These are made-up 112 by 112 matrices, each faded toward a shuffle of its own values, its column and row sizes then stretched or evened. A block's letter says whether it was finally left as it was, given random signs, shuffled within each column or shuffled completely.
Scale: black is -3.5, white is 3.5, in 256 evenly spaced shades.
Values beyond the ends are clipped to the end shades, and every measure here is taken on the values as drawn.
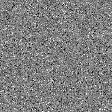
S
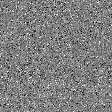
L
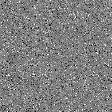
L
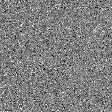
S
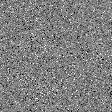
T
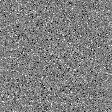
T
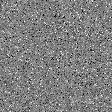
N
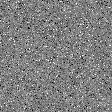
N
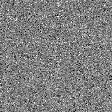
S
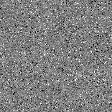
L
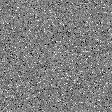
N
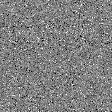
L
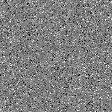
S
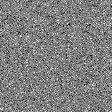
L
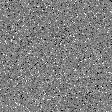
N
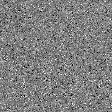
L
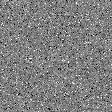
N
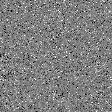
L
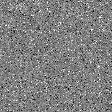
L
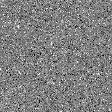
L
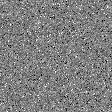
N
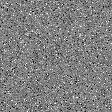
N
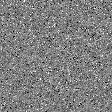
T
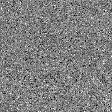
S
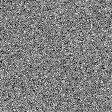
N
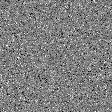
N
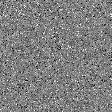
L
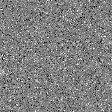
L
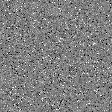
T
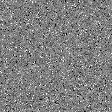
S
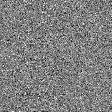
S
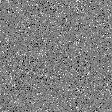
L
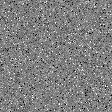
N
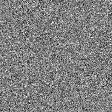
L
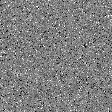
T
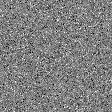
N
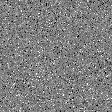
N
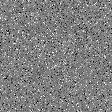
N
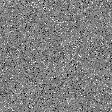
L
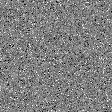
N
